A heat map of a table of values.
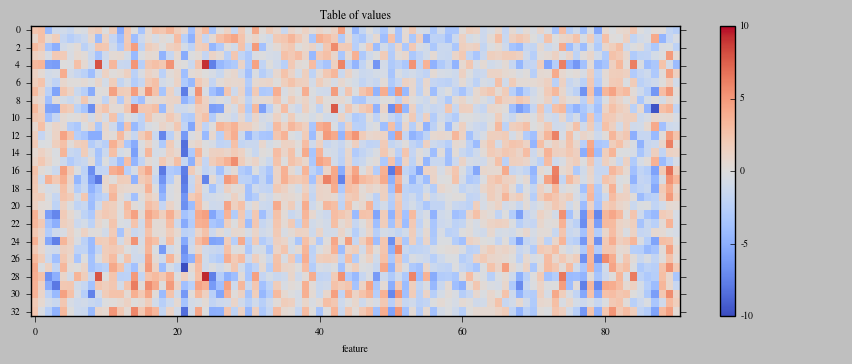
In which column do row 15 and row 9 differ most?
87
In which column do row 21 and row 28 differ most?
27
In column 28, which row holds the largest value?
15
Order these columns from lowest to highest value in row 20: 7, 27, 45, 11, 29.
7, 45, 11, 29, 27
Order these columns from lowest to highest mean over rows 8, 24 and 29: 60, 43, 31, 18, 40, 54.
60, 54, 40, 18, 43, 31
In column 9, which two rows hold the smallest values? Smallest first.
17, 12
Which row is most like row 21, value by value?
29
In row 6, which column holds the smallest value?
22
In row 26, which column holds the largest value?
80
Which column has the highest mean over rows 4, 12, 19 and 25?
89
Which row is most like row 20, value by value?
26
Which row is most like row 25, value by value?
18
